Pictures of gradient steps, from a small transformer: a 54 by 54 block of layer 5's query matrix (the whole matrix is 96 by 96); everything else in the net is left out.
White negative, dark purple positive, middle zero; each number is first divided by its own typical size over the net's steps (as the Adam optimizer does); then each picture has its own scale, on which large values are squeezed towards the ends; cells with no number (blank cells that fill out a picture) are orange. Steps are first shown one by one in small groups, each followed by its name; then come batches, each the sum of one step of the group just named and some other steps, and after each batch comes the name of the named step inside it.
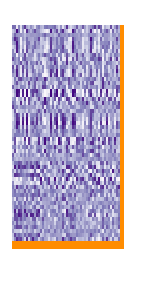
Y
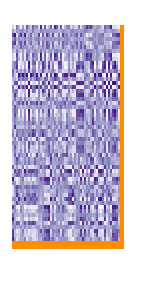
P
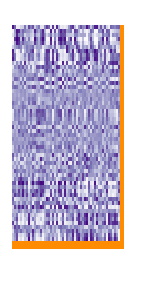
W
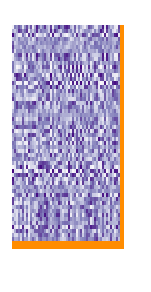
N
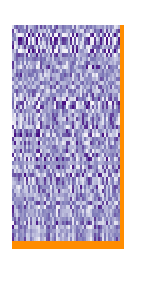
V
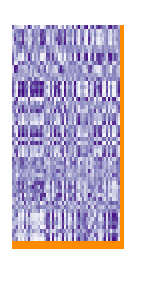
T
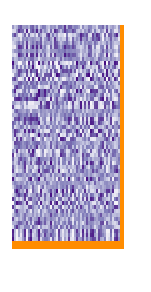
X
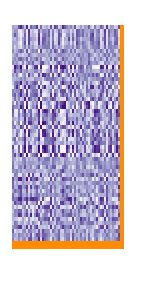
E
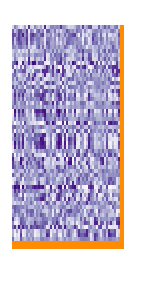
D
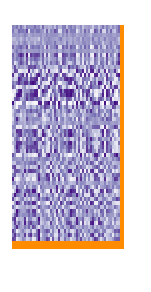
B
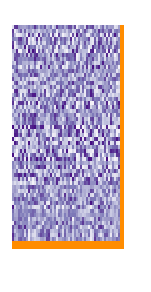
V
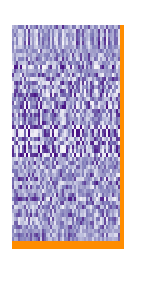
E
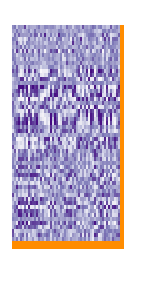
Y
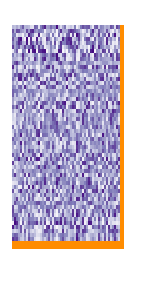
V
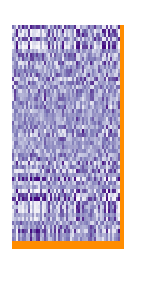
X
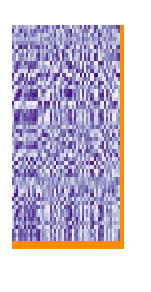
B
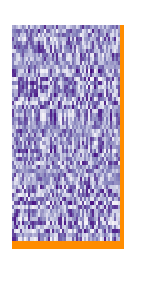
B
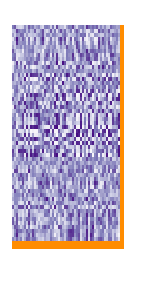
W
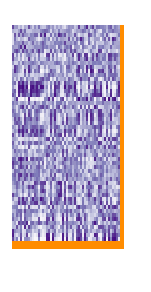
T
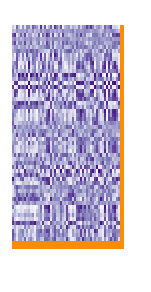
P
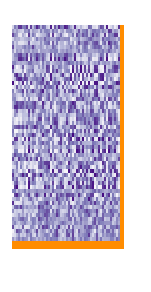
N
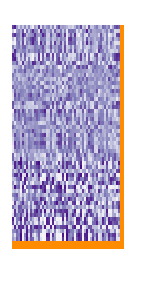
D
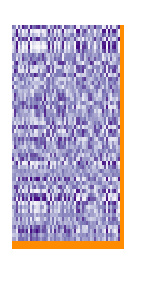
D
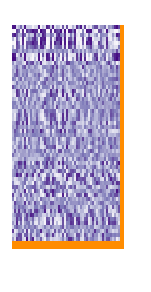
Y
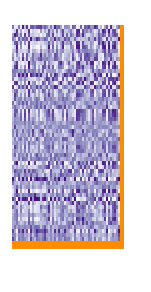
P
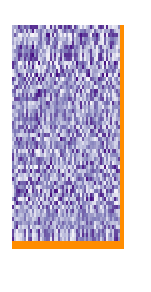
X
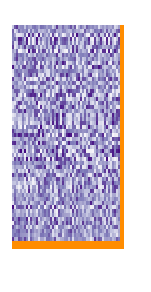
V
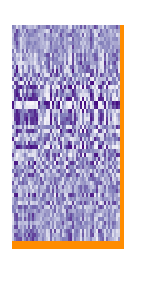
Y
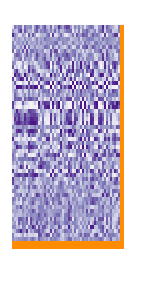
N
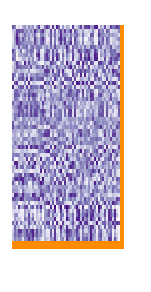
W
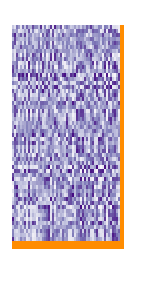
P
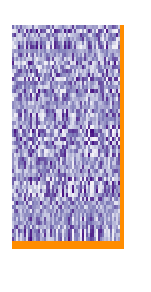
X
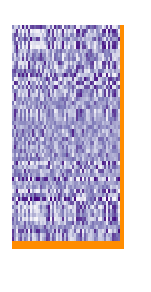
P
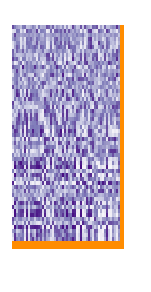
Y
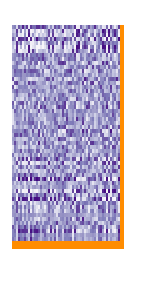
V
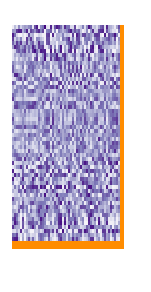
N
